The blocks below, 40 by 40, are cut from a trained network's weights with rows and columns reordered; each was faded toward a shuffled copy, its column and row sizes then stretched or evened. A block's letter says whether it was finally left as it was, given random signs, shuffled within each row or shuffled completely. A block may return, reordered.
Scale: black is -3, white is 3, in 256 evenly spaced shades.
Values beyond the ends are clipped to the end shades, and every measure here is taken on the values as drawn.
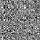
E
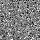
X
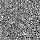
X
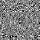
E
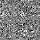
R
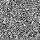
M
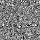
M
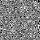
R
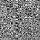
E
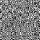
E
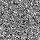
X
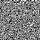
M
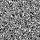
X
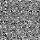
R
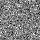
X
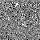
M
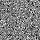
X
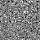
M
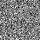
M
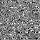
M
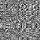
E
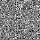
R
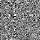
R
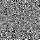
R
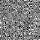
E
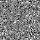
R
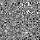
R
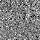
M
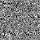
R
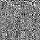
E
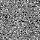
M
